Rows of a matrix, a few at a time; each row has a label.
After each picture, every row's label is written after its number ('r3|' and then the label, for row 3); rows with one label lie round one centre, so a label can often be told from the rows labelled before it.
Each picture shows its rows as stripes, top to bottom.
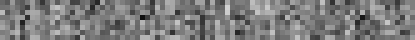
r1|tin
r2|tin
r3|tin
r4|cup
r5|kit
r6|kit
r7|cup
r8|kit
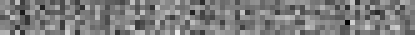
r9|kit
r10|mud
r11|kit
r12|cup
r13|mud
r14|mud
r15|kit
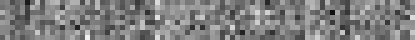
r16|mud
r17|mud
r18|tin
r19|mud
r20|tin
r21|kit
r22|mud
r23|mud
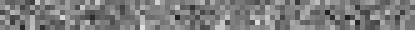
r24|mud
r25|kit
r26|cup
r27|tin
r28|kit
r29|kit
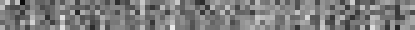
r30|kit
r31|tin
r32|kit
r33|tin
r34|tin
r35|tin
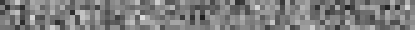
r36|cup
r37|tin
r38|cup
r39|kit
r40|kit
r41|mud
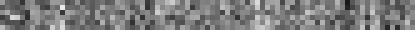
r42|tin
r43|tin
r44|mud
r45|cup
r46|tin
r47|tin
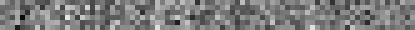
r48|tin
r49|mud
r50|cup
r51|kit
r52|cup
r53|mud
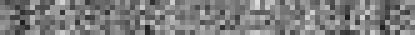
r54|tin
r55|tin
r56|mud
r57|tin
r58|kit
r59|mud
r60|tin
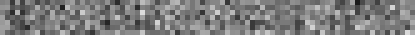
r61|kit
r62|mud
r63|kit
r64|tin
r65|mud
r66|mud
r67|tin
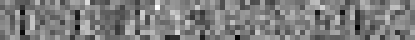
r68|mud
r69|mud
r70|kit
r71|kit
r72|kit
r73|kit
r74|kit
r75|cup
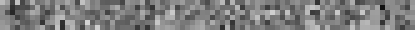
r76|kit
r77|mud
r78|tin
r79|tin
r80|mud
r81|mud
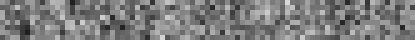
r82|tin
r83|cup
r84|tin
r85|tin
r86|kit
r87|mud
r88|mud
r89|cup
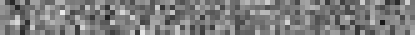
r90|tin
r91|mud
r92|tin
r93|cup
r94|cup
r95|kit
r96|kit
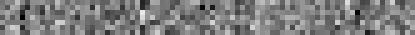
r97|cup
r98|cup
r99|kit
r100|kit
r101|tin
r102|cup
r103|cup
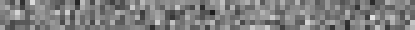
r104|kit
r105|kit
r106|cup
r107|cup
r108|mud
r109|tin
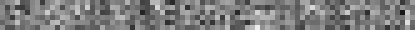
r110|cup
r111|mud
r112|cup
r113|tin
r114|cup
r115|tin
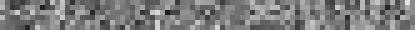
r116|tin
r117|tin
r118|cup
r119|tin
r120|mud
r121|mud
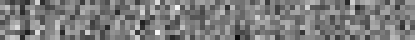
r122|mud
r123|kit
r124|kit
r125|tin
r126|cup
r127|cup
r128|mud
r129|cup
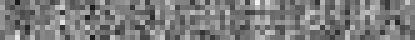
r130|tin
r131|tin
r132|mud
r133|tin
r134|tin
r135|mud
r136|cup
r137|cup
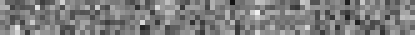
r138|tin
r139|mud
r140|tin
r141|tin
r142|kit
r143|cup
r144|cup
